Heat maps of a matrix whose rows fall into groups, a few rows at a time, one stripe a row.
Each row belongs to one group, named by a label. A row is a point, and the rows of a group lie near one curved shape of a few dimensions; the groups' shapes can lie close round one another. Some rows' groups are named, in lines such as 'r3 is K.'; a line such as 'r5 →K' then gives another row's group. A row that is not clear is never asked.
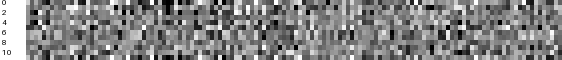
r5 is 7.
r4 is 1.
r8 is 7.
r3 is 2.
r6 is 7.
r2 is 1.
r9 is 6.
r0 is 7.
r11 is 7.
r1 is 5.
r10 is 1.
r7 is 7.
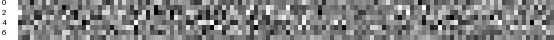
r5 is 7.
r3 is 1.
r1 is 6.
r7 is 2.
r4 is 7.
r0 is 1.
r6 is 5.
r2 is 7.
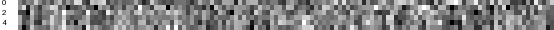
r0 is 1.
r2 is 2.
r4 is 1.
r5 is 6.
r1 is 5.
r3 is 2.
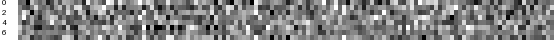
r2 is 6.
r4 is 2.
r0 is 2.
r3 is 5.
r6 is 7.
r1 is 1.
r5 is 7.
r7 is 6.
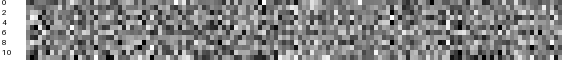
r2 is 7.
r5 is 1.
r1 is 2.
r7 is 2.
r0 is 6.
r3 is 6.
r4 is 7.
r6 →1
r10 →1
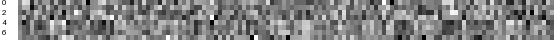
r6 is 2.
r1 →1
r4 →2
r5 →2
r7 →6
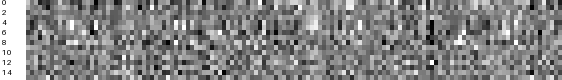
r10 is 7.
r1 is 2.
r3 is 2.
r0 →2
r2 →7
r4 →6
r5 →6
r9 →7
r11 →1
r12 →6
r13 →1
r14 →7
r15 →7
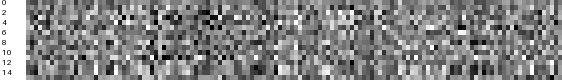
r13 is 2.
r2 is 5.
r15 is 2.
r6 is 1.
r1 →7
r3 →1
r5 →5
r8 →2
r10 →5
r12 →7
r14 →2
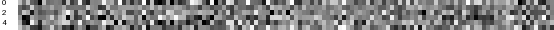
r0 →7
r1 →2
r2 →6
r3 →2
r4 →1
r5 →2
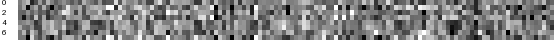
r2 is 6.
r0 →1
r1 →2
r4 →1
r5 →1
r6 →5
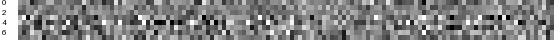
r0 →1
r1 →7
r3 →5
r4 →7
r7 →7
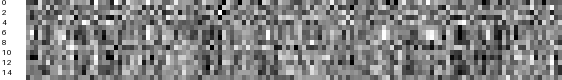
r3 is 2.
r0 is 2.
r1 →7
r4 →1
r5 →5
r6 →5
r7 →5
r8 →1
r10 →2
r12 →7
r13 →1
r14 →1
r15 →7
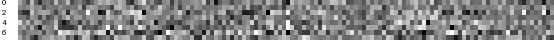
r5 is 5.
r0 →2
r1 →7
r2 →2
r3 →2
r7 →1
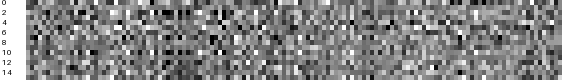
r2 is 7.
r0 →2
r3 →7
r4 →7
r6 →1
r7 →1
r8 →5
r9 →2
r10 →7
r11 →2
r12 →1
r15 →1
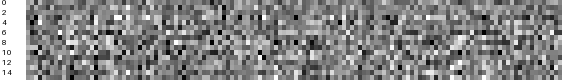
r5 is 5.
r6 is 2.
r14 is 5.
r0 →5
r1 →7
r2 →7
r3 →2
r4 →6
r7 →1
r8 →5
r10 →1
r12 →1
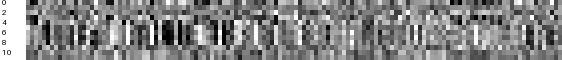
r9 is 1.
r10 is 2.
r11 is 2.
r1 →7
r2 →6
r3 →2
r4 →1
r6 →7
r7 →7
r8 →7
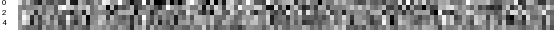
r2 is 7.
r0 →7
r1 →5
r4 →6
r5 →2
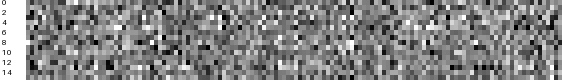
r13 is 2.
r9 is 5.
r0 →5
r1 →7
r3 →7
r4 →6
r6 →5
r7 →6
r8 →2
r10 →5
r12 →6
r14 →5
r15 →7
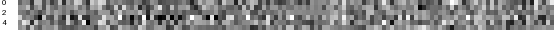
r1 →1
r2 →5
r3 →7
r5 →5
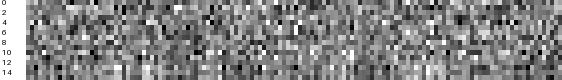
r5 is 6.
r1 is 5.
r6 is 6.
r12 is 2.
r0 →6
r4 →5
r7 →1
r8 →2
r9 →2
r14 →2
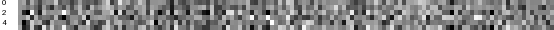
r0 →5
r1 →2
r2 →1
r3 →6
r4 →6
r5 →1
